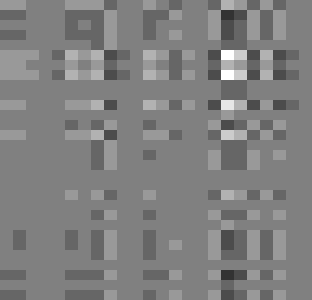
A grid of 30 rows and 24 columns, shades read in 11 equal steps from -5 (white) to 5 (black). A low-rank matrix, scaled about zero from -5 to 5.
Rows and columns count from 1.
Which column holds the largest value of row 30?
18
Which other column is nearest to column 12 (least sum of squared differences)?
21
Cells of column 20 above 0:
7
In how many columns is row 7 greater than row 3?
5
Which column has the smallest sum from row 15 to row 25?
9
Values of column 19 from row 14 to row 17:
-2 1 1 1
